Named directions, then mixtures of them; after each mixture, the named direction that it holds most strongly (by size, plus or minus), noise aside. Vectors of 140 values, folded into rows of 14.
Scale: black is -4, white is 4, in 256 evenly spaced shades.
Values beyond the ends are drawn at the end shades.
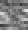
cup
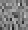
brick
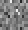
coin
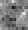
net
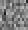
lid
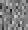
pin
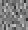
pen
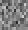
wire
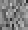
lid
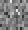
coin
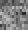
cup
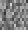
lid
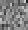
lid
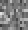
cup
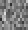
lid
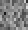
lid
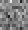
coin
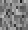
lid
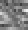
cup
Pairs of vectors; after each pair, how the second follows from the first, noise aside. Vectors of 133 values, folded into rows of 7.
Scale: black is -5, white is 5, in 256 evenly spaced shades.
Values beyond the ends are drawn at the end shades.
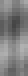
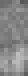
wrapped around, negated, partly zeroed.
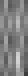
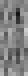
wrapped around, negated.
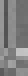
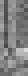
copied.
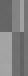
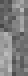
copied.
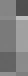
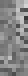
sign-scrambled.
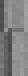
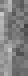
wrapped around, negated.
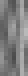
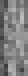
wrapped around, negated.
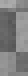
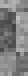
copied.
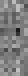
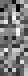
negated, scaled up.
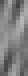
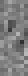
wrapped around, partly zeroed.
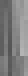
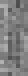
wrapped around, partly zeroed.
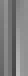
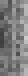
wrapped around, negated.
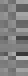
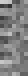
wrapped around, negated.
